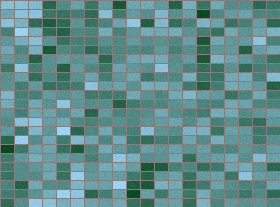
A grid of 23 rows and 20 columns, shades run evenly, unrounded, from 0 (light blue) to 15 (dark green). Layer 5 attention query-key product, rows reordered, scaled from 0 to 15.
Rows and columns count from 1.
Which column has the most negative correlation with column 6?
11
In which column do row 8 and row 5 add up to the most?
15
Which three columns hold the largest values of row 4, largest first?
5, 4, 16
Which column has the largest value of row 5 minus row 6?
20
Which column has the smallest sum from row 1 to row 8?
2
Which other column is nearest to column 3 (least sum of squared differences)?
8
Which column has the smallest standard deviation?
17
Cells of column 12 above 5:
15
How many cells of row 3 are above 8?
11
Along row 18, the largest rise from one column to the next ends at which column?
14
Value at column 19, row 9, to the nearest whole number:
9
